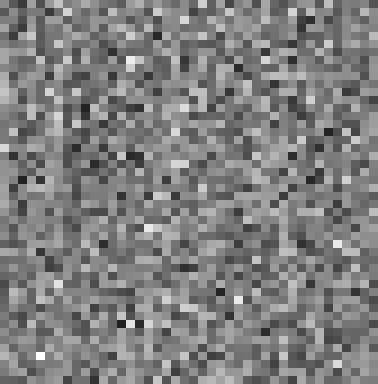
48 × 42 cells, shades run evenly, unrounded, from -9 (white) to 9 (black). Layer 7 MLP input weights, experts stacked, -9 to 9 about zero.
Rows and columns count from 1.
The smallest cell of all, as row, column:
45, 5
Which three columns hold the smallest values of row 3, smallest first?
21, 30, 24
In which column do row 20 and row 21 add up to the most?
16
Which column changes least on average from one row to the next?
1
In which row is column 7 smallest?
36
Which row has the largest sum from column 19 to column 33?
34
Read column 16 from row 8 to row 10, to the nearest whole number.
-5 1 1
